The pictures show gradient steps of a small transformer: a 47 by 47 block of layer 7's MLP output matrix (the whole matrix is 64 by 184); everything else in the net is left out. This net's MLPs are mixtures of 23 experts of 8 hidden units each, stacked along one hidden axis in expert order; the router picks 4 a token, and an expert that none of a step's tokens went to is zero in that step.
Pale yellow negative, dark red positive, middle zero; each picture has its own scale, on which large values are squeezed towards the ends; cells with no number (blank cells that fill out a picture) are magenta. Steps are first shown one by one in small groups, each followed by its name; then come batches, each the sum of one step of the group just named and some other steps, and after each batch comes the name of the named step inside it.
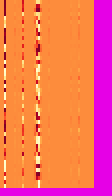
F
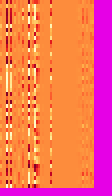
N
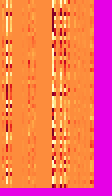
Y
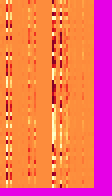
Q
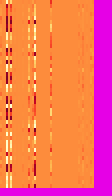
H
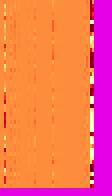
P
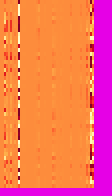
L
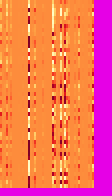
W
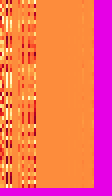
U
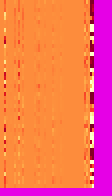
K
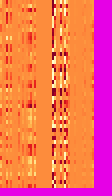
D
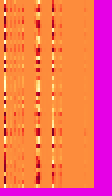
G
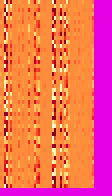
G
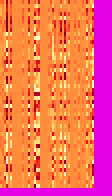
H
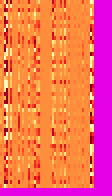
G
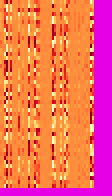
W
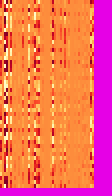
G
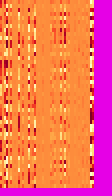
H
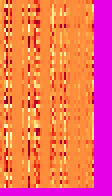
W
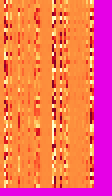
Q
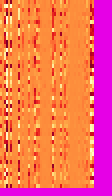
P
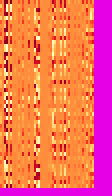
F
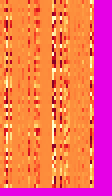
Q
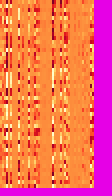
U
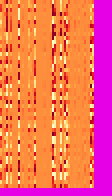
H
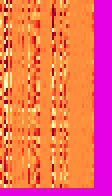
G
